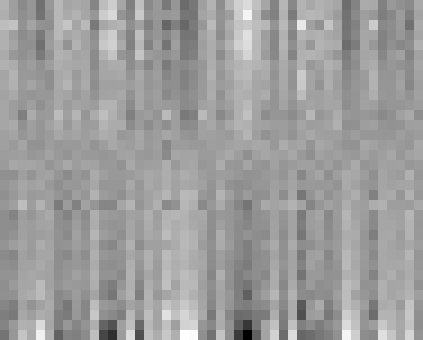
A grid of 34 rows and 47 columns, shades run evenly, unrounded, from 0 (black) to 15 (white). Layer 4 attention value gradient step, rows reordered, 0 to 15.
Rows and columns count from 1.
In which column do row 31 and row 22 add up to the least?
34
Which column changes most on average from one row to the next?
19
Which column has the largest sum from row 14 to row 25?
21
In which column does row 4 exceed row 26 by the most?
28
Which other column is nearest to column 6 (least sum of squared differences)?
18
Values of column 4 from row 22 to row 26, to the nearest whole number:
9 9 9 9 9
